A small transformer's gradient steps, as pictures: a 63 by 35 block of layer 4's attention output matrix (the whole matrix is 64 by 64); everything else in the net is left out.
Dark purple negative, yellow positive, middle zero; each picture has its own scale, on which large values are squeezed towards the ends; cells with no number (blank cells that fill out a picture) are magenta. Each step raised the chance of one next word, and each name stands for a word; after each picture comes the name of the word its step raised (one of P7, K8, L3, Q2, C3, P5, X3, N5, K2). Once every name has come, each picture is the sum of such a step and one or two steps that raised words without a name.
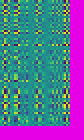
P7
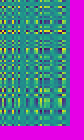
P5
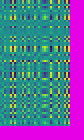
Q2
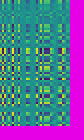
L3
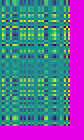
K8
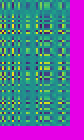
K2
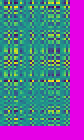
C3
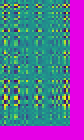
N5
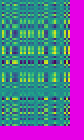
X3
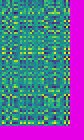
P5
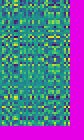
N5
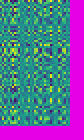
P5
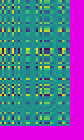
Q2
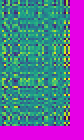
L3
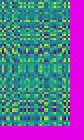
K8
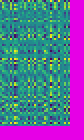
C3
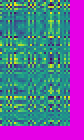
N5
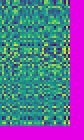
Q2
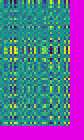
L3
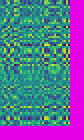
K8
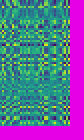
K2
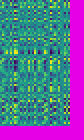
X3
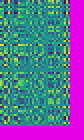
P5
